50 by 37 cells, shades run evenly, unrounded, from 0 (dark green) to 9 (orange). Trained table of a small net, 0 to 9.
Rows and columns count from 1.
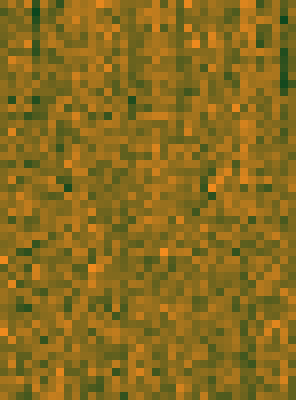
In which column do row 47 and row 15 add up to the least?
4
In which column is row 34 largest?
12
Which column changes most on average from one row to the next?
2
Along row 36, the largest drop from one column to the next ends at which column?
3
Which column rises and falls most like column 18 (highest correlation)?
37
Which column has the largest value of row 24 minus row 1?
8
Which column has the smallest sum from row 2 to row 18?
36
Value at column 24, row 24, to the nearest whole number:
4
